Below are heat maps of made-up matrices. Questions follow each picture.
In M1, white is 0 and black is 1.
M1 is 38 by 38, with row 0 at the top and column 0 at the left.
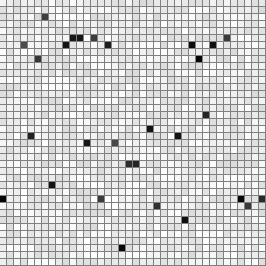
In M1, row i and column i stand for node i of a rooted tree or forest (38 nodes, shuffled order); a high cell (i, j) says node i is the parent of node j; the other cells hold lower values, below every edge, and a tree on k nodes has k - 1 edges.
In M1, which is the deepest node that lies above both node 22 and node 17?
29
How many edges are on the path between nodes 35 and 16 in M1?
2
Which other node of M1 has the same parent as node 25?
4
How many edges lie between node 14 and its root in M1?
2
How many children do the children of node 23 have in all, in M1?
3
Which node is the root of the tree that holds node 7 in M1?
31
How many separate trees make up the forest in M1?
9
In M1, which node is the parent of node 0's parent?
8
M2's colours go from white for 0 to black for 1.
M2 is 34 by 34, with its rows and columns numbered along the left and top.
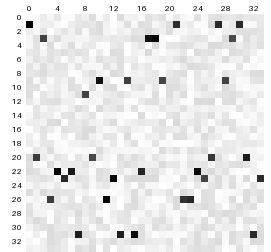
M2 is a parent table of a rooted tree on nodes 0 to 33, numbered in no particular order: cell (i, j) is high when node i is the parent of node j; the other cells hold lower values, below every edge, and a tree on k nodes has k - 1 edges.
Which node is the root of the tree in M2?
20
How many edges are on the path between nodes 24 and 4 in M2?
2
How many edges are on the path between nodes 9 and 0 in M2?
3
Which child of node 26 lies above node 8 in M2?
11
